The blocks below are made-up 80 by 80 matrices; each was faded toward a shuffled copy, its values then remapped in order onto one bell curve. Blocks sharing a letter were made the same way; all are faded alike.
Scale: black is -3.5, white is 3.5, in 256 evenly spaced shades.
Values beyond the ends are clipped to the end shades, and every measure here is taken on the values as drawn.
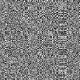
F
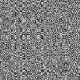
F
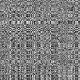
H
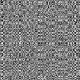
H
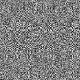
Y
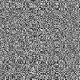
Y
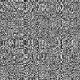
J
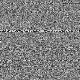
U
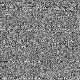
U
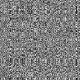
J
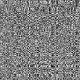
Y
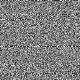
U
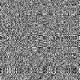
Y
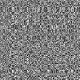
F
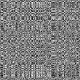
H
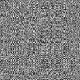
F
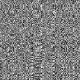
J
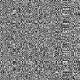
J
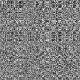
F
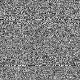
U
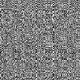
J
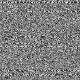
U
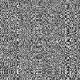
J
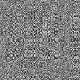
J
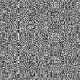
F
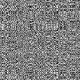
J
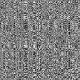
J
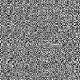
F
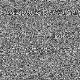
U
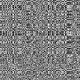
H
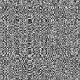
F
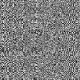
J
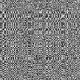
H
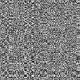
Y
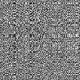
Y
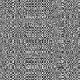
H
